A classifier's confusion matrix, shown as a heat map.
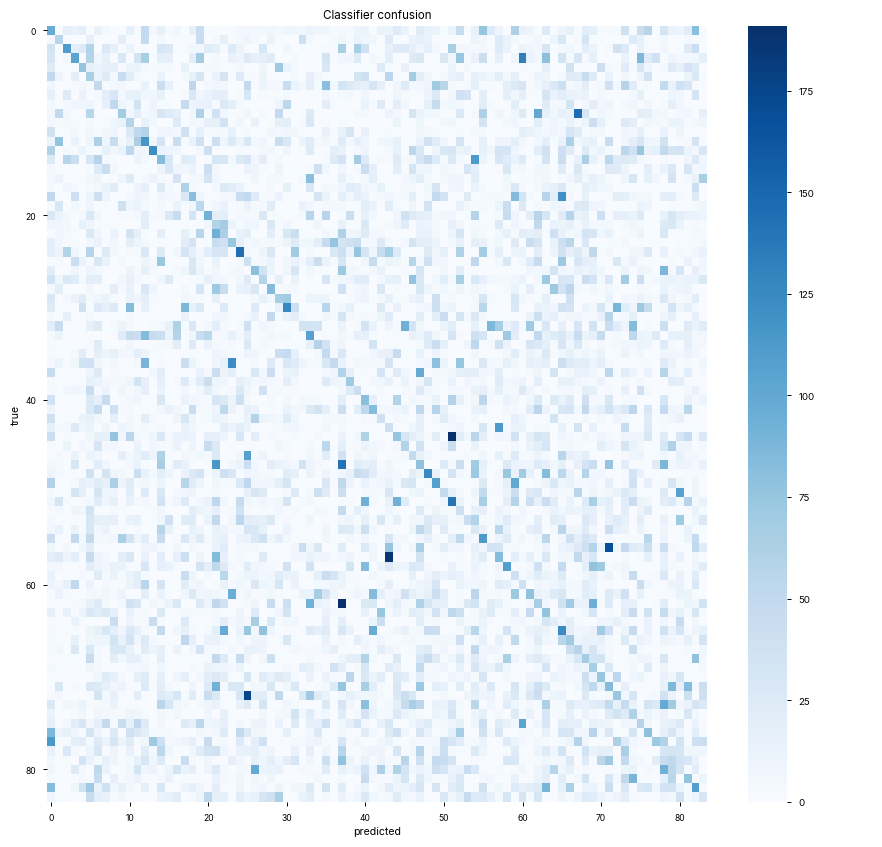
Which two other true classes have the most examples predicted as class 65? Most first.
18, 25
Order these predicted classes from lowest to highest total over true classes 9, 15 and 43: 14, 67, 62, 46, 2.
2, 14, 46, 62, 67
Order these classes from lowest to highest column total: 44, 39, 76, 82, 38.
38, 39, 76, 44, 82
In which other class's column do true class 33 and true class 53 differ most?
12
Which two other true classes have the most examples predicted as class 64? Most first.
28, 80
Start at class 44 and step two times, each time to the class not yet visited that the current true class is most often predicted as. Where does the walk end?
40
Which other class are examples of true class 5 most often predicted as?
46
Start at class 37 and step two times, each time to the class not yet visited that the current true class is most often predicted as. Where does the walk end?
21
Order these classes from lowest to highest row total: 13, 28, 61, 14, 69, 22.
69, 28, 22, 61, 13, 14
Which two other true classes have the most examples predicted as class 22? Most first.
65, 21
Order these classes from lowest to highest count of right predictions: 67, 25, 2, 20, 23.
25, 67, 23, 20, 2
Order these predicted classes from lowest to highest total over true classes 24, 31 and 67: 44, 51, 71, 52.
51, 44, 71, 52
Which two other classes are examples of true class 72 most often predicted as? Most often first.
25, 33
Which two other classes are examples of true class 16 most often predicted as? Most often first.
33, 83
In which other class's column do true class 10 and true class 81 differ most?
74
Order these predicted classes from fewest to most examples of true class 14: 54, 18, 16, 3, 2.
16, 18, 3, 2, 54
